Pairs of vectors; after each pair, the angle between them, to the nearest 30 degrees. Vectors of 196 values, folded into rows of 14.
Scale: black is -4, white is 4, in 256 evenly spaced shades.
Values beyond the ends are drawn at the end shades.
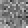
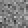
120 degrees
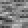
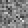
60 degrees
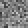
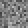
30 degrees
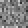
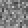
60 degrees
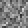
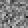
90 degrees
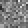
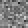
90 degrees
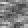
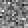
60 degrees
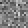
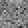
60 degrees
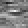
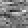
150 degrees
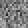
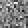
90 degrees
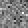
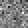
30 degrees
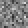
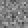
30 degrees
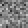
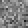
90 degrees
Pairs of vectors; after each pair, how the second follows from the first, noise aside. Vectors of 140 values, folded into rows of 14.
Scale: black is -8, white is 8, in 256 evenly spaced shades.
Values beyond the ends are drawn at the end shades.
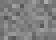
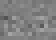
partly zeroed.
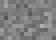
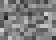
scaled up.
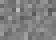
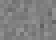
wrapped around, negated, shrunk.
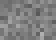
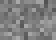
wrapped around, negated.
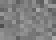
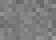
shrunk.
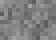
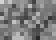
scaled up.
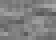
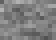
wrapped around, negated.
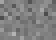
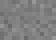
reversed, shrunk.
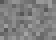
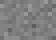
reversed, shrunk.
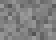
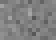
partly zeroed.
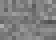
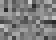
scaled up.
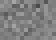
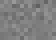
shrunk.
